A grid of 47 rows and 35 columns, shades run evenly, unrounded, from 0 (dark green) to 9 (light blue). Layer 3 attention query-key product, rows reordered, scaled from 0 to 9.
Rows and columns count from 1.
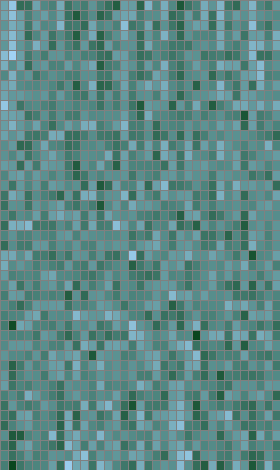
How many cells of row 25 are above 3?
33
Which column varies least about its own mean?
6
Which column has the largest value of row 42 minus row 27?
18
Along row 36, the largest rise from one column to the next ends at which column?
13
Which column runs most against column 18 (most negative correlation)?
1
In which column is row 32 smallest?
31
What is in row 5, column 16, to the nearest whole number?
5
